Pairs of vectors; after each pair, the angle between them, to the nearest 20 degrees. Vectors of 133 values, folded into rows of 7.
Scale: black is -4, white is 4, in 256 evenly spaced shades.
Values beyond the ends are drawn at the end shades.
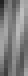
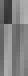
100 degrees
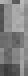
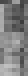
160 degrees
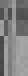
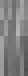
140 degrees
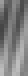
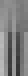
100 degrees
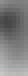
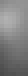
160 degrees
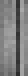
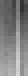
120 degrees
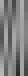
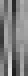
60 degrees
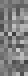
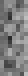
60 degrees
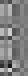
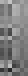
140 degrees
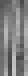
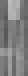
120 degrees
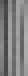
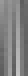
80 degrees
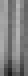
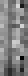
40 degrees
